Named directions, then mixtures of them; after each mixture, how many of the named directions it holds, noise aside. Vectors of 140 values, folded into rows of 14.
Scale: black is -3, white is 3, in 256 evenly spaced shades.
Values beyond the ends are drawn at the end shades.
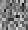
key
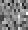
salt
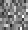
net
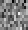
three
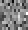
one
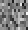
two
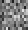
three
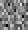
two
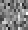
one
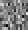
two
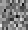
one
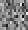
three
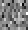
two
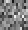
two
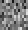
two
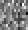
two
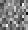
three
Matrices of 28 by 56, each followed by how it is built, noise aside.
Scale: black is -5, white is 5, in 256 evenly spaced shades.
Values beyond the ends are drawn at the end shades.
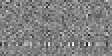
low rank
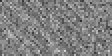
Toeplitz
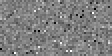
sparse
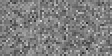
repeating rows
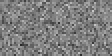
repeating columns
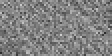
Toeplitz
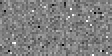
sparse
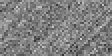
Hankel
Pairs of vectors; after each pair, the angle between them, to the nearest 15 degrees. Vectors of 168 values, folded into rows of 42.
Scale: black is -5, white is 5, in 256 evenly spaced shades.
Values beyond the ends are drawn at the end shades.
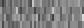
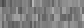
30 degrees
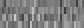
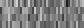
105 degrees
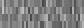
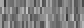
45 degrees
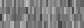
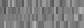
90 degrees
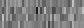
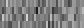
30 degrees
